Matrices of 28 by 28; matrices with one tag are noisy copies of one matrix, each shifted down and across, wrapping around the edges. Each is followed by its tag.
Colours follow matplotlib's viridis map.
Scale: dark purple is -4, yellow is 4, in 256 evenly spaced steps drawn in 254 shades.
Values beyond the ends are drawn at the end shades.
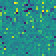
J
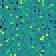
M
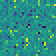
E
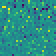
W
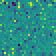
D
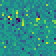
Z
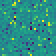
M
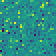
M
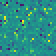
E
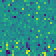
Z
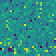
D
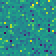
M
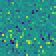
D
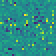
J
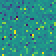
E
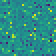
M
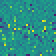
J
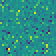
E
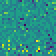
J
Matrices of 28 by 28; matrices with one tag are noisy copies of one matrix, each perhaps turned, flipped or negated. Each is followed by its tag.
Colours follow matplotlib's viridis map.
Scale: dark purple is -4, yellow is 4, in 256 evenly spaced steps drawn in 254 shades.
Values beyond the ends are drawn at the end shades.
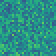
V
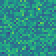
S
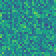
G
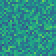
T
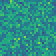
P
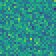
T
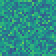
P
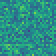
G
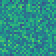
T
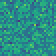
G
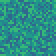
P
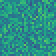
V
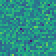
S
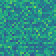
V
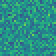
T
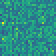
G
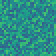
P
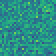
V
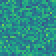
S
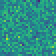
P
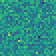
V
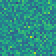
T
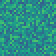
T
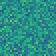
T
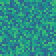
P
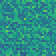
V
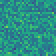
V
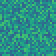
T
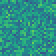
S
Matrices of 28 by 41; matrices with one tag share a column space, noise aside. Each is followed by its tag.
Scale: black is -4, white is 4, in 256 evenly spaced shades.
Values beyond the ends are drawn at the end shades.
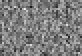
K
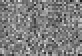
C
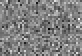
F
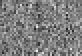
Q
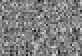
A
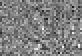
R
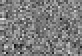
R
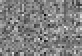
Q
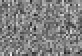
Q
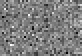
C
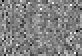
C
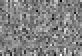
Q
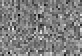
Q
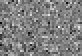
F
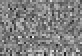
K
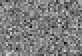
F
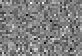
F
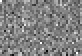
Q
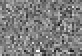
K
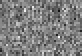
K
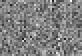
C
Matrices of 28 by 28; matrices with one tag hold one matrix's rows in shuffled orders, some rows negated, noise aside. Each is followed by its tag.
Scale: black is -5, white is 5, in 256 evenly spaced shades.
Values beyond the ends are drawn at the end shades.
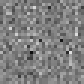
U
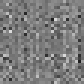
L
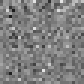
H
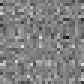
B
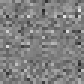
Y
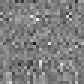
U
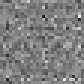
Y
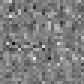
H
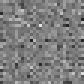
B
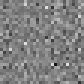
L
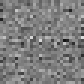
B
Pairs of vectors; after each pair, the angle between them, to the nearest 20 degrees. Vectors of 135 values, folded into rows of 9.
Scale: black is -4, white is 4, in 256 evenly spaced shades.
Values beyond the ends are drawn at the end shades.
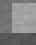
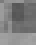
160 degrees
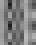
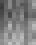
120 degrees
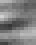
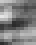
20 degrees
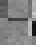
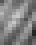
80 degrees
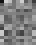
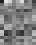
20 degrees
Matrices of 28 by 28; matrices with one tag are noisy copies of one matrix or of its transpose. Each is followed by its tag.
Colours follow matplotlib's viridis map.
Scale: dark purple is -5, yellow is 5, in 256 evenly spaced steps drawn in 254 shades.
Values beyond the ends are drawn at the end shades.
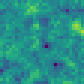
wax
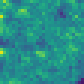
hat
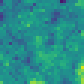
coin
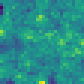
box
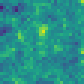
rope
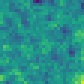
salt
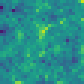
rope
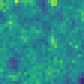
hat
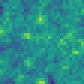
box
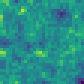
hat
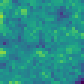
hat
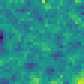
salt
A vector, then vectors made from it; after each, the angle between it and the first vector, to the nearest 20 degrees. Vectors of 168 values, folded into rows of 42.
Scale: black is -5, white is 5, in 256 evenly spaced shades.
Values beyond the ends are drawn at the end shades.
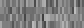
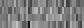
80 degrees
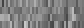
100 degrees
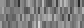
60 degrees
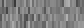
80 degrees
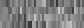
40 degrees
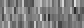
100 degrees
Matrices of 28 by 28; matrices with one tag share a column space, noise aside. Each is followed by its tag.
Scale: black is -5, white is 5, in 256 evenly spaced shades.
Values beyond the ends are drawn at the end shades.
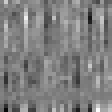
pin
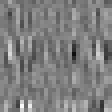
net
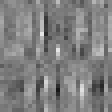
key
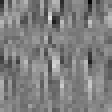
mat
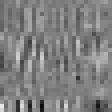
net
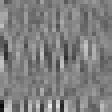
net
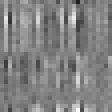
pin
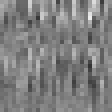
mat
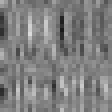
key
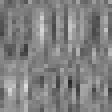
key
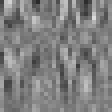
mat
